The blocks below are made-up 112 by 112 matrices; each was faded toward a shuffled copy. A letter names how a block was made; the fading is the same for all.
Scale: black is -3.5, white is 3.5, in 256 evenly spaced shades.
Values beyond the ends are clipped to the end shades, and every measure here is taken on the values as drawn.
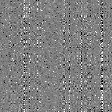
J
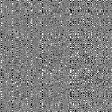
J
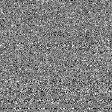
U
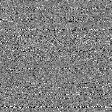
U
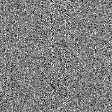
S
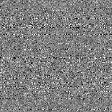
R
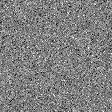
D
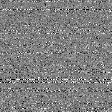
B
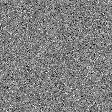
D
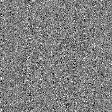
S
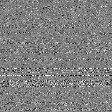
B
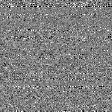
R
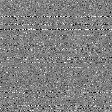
B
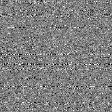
R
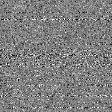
U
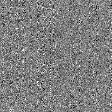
S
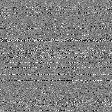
B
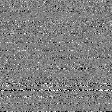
B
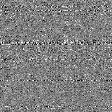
R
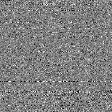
R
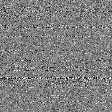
U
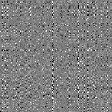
J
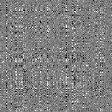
J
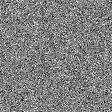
D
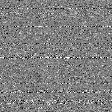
U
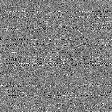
R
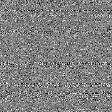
R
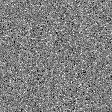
D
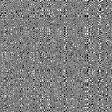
J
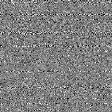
R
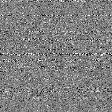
U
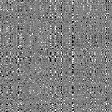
J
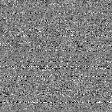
U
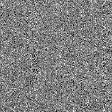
S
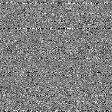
R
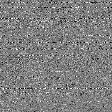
U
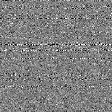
R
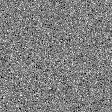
D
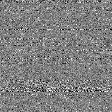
R
